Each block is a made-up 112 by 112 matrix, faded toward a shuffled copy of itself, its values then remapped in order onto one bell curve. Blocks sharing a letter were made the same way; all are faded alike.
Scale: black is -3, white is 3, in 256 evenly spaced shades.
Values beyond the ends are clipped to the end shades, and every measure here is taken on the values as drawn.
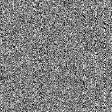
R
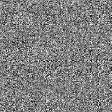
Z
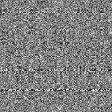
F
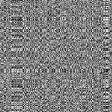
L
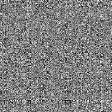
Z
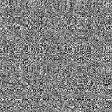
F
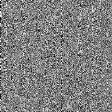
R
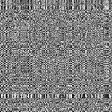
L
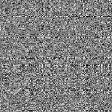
F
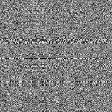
F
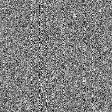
R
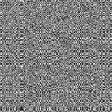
L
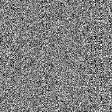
R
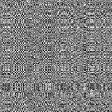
L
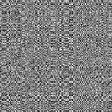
L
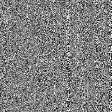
R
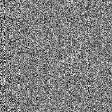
R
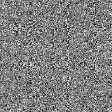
Z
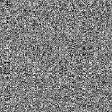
Z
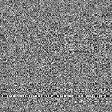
F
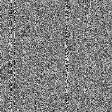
R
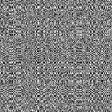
L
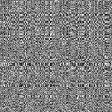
L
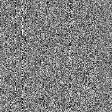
R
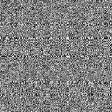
F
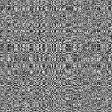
L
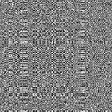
L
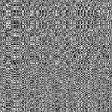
L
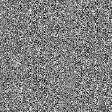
R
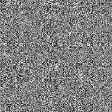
Z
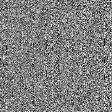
R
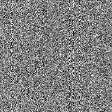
R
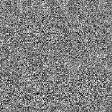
Z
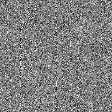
R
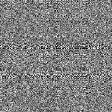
F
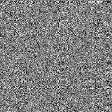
Z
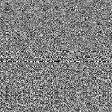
F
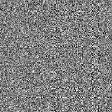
Z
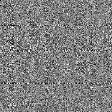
Z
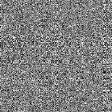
Z
